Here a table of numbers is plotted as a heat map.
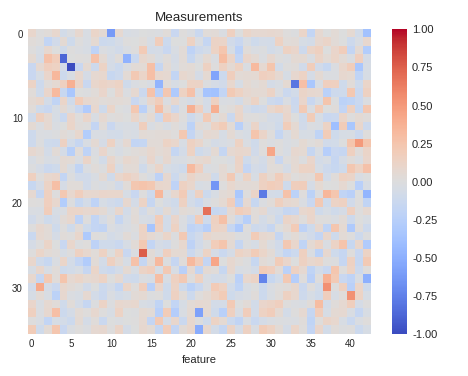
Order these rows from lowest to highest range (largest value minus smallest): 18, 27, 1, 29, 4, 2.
1, 2, 27, 18, 29, 4
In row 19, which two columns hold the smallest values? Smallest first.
29, 42
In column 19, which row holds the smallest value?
28
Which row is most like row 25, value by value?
2
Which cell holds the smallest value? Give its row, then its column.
4, 5
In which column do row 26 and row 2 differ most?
14
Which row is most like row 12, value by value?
24
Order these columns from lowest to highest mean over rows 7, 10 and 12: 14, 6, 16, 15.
16, 14, 6, 15
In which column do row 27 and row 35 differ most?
21
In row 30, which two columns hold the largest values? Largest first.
37, 1
